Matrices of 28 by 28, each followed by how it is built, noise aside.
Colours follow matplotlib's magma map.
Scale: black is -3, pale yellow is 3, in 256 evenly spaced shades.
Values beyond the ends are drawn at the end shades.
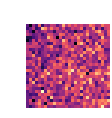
smooth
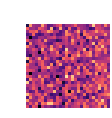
repeating rows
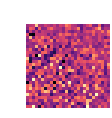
lower triangular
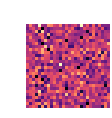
uneven columns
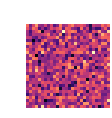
noise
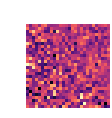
lower triangular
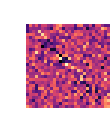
banded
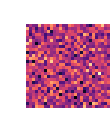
blocks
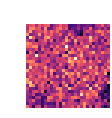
smooth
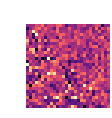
lower triangular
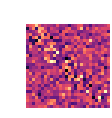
banded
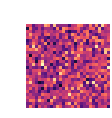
noise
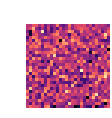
noise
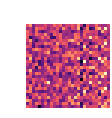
repeating rows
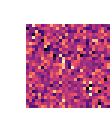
banded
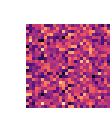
repeating rows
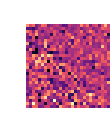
lower triangular
